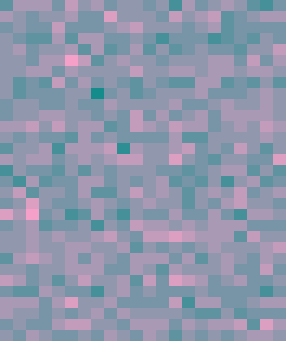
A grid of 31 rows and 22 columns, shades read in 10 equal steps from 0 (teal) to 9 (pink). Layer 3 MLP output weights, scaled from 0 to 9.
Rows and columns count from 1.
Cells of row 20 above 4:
11
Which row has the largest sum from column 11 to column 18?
22
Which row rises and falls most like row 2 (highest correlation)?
28
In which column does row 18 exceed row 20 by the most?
19
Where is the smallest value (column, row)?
8, 9
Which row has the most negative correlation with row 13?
1
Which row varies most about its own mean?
20
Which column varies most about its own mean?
14
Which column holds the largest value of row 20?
3
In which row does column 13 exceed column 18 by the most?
17
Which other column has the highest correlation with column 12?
15
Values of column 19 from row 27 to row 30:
4 4 3 7
